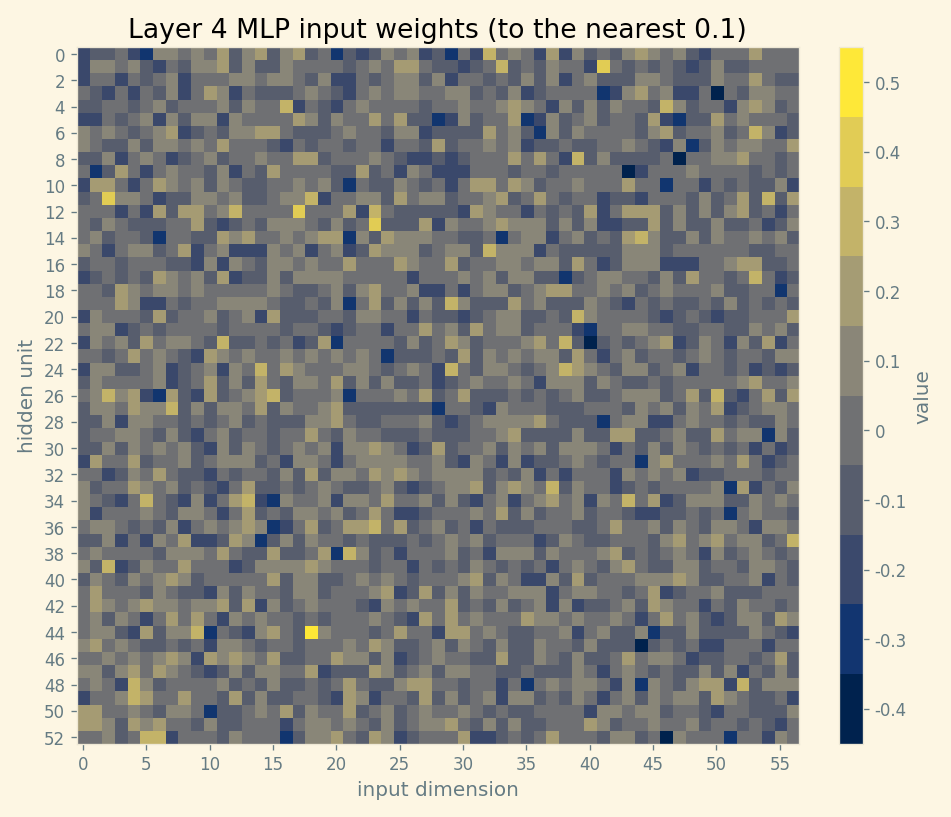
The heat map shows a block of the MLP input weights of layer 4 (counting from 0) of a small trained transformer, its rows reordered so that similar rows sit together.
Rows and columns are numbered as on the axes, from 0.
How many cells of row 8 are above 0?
14
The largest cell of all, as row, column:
44, 18
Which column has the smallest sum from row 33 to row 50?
10
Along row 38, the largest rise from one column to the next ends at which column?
21
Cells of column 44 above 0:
15
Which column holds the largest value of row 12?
17
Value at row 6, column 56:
-0.1
